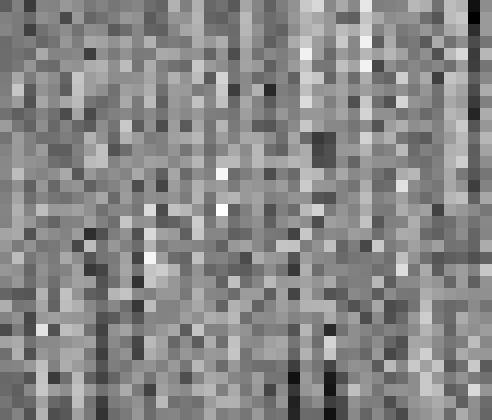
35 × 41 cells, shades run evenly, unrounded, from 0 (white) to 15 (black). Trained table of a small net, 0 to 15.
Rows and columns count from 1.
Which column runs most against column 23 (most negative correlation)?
12
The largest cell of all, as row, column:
2, 40
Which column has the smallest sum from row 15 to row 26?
13
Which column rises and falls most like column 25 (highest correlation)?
9
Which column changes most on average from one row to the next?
8
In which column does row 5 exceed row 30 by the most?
20
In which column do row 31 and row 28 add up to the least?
4
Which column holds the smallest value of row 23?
34
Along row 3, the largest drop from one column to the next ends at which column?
41
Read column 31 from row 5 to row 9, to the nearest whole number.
4 1 5 6 3
